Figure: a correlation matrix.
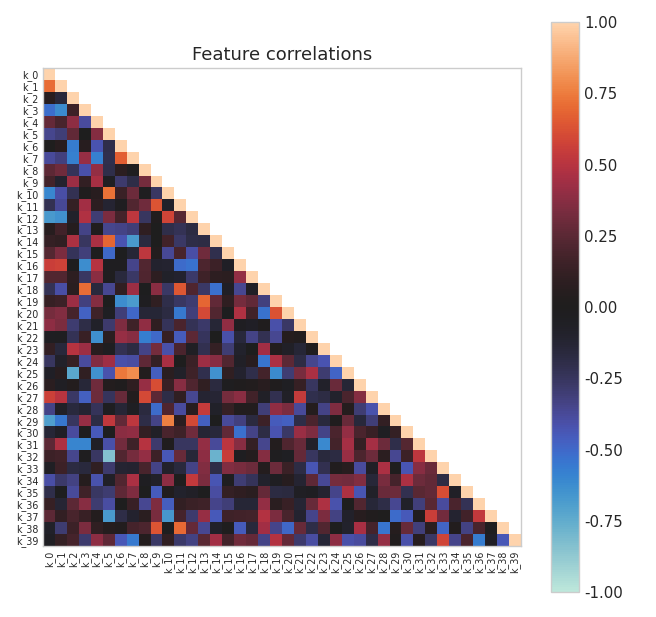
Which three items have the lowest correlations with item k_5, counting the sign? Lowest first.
k_32, k_37, k_15
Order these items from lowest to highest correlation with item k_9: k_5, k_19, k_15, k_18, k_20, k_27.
k_20, k_5, k_15, k_19, k_27, k_18
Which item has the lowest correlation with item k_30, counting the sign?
k_16
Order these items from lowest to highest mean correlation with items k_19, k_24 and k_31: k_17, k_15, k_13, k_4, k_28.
k_17, k_4, k_15, k_28, k_13
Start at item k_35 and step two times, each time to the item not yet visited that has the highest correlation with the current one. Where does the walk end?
k_39
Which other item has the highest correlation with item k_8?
k_27
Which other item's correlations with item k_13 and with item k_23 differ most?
k_31
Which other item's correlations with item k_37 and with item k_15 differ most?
k_36
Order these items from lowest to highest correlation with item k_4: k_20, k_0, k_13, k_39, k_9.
k_13, k_20, k_0, k_39, k_9
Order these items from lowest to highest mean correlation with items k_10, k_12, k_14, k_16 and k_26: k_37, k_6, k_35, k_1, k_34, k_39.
k_37, k_35, k_1, k_6, k_39, k_34
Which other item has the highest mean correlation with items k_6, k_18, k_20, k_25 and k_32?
k_7
